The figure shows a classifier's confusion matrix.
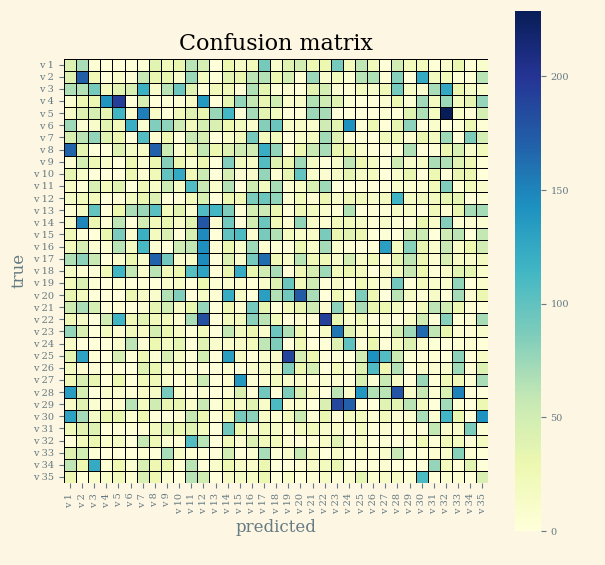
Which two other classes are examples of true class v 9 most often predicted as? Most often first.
v 17, v 14
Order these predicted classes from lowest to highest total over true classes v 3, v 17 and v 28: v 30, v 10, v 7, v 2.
v 30, v 10, v 7, v 2
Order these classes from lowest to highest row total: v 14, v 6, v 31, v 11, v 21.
v 31, v 11, v 21, v 14, v 6
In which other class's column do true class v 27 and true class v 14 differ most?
v 15
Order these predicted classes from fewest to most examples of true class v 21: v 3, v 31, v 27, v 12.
v 27, v 3, v 31, v 12
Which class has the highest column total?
v 12
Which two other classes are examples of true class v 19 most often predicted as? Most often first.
v 28, v 33
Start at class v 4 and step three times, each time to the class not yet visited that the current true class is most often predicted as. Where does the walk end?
v 11
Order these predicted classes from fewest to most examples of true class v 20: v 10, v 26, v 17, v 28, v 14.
v 26, v 28, v 10, v 14, v 17
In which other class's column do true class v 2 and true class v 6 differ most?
v 24
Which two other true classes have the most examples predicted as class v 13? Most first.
v 5, v 6
